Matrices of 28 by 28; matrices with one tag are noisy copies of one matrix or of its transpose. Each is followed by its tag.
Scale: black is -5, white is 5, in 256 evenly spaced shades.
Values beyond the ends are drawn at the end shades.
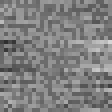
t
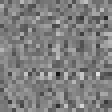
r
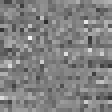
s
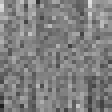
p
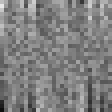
p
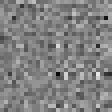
r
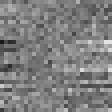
t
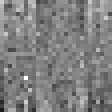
p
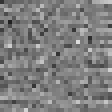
s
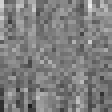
p
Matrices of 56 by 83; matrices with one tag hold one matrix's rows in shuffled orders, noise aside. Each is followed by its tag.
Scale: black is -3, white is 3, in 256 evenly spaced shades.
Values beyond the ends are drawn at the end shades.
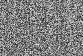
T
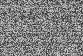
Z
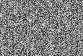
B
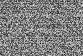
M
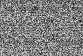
Z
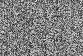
T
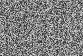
T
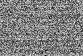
M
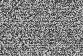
M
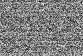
M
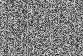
B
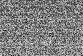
M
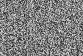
B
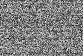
Z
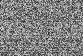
Z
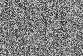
T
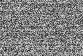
M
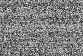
M
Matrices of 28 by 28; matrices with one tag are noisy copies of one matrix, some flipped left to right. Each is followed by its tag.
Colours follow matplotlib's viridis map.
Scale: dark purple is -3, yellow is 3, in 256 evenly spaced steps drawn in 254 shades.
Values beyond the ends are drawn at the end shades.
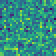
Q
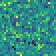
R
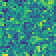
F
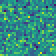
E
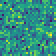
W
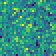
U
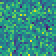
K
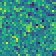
U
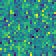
W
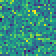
Q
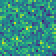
U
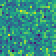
K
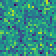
W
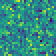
W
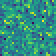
W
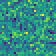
R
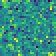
F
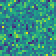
R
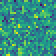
W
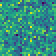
K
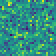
R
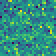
Q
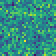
K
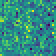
U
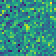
U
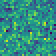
Q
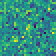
U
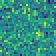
Q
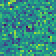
R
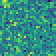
F
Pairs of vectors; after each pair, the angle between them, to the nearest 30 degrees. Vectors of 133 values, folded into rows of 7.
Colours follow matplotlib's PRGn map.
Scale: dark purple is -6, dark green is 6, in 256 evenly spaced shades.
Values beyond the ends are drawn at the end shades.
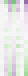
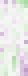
120 degrees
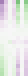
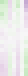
120 degrees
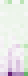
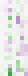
120 degrees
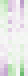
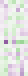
120 degrees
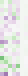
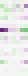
90 degrees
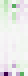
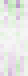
90 degrees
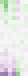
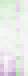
30 degrees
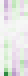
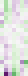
150 degrees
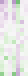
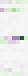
90 degrees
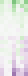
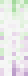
30 degrees
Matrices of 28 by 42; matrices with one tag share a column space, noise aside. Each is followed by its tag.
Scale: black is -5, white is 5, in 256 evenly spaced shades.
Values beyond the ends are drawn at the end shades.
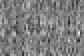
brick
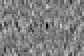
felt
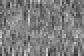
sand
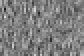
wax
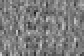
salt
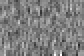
wax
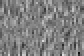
wax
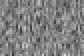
salt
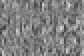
brick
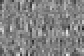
brick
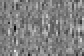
brick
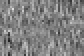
wax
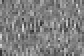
felt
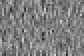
wax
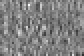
brick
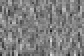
wax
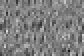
felt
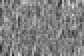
sand
